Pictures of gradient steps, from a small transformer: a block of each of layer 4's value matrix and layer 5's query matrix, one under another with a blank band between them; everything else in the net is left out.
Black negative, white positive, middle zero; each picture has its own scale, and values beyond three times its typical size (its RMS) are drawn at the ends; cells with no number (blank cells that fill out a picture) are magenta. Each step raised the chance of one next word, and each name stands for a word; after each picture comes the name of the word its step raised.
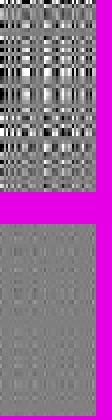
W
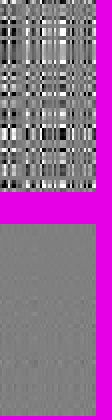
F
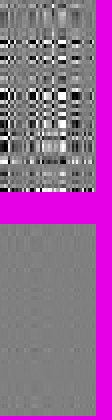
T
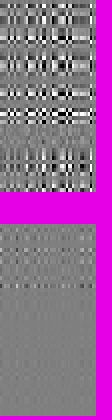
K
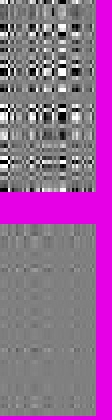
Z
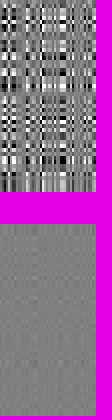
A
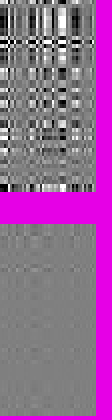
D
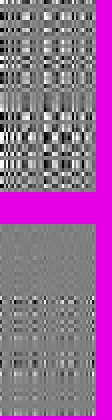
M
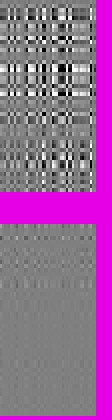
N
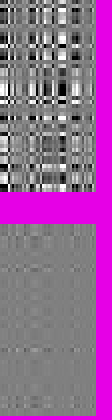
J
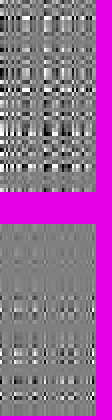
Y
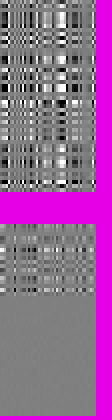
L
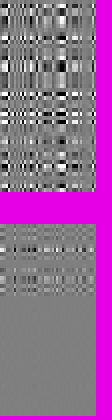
K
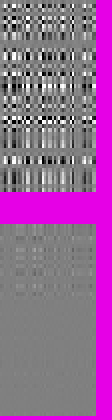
A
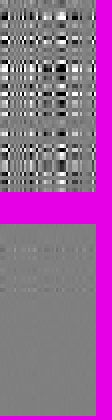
N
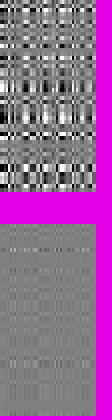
J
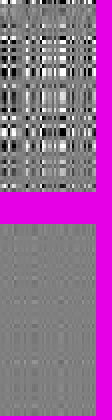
W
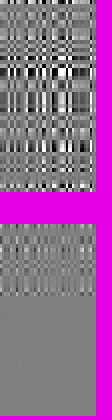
W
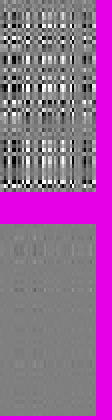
L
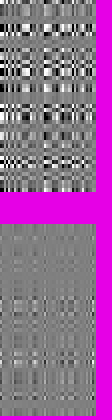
Z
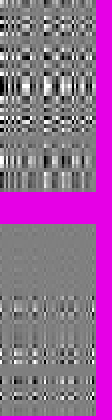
A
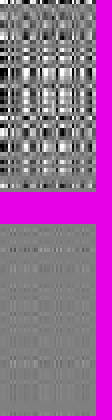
W
